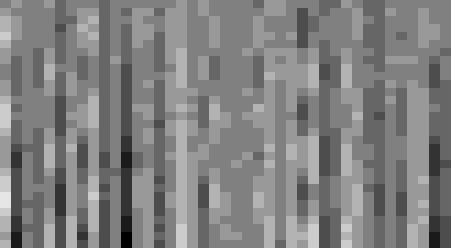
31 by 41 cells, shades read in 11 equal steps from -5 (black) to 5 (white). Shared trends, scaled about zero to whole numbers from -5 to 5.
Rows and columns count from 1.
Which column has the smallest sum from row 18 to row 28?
12
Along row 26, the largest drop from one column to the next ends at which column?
2
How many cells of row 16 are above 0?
14
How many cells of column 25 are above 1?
7
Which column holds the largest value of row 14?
1
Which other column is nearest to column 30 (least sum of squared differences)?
10
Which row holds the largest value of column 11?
8
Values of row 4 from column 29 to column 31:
-1 0 0
